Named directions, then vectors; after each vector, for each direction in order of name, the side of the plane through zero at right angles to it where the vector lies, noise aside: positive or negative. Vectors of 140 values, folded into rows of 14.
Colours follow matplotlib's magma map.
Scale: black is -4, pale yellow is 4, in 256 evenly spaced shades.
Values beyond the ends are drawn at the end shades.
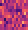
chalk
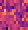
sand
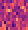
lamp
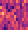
positive, negative, positive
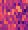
negative, negative, positive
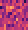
negative, positive, negative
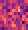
negative, negative, positive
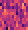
positive, positive, positive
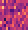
positive, negative, negative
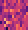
negative, positive, positive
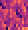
positive, positive, positive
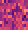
positive, positive, negative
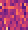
negative, negative, negative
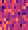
negative, positive, positive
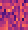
negative, positive, negative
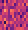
negative, positive, positive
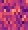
negative, negative, positive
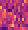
positive, negative, positive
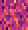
negative, positive, positive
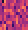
negative, positive, positive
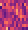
negative, negative, negative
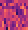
positive, positive, positive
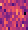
negative, negative, negative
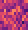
negative, negative, positive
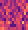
positive, positive, negative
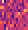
positive, negative, negative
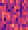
positive, negative, positive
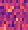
negative, positive, negative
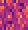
positive, negative, negative
